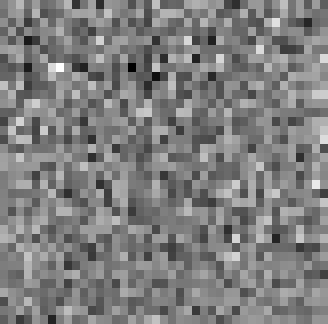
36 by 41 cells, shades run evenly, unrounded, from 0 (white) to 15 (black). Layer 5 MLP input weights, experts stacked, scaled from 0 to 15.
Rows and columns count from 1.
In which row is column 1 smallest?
10
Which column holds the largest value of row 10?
19
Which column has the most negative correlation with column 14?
16
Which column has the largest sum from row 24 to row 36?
35
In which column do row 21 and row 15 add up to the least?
40
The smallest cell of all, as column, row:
8, 8
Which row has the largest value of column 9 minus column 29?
22
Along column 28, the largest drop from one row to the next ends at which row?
7
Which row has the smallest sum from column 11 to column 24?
2
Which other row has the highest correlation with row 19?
26
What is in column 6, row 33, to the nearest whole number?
9
